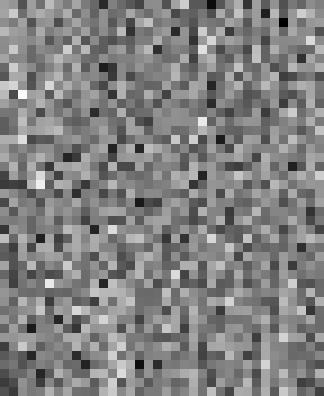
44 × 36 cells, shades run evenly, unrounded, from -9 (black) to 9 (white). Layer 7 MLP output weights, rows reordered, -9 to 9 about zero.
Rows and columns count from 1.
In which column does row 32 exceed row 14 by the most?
17
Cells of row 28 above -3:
31
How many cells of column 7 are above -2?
35
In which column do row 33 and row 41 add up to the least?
16
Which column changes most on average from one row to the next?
13
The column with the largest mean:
3
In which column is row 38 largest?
32
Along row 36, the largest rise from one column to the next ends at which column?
8
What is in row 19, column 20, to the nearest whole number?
0
